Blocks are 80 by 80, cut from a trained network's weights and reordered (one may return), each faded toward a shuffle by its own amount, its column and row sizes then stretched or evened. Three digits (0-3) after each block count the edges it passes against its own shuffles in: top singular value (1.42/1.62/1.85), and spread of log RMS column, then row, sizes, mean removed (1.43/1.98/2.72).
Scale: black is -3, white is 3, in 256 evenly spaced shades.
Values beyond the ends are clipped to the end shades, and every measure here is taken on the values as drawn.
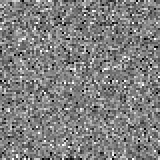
0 0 1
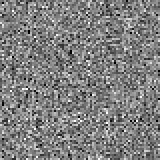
3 1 0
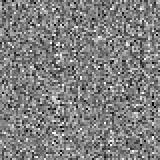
1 1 0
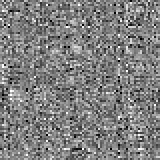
3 2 2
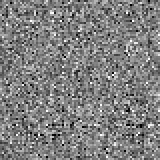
1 1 1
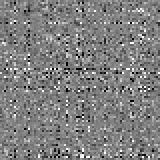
1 3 3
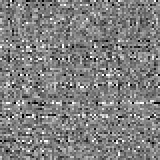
2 1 3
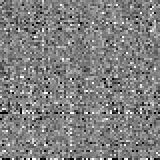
1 1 3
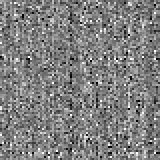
1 2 1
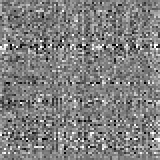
2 0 3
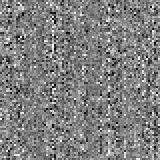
0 3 0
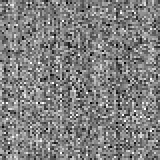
2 0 0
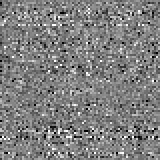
0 1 3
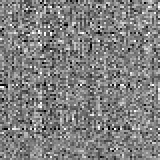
1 1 2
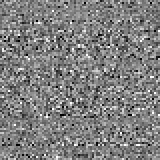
1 0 3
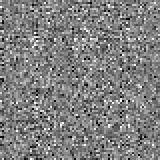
1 2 1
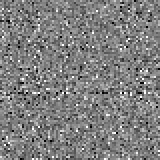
0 1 1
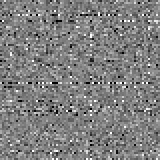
2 1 3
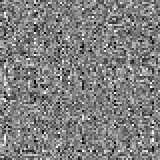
3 2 0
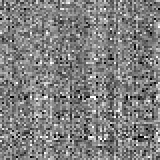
3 1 2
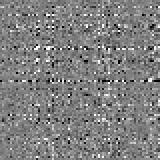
2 3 3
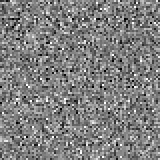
1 0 2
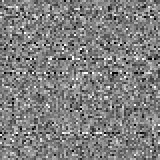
1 1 2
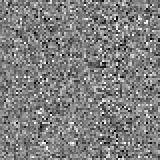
0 2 1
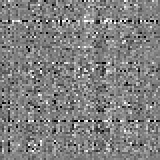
2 2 3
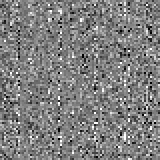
1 3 1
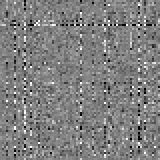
3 3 2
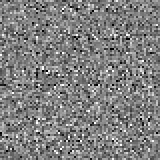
1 1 2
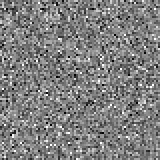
1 1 0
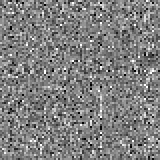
1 2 1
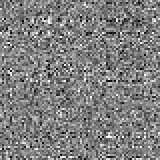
3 1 2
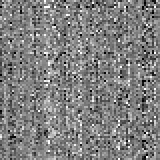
2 3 1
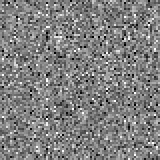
0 2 0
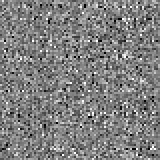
0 1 2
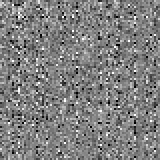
0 3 0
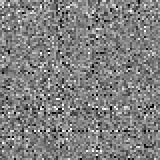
1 2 2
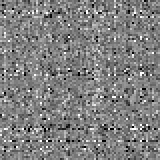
1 2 3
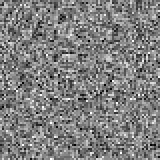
3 0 1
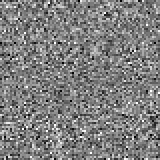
2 0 2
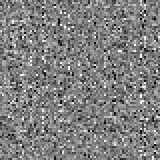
0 3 1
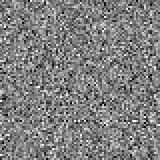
1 1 0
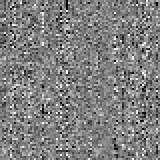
2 3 1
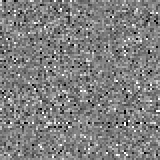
0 1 2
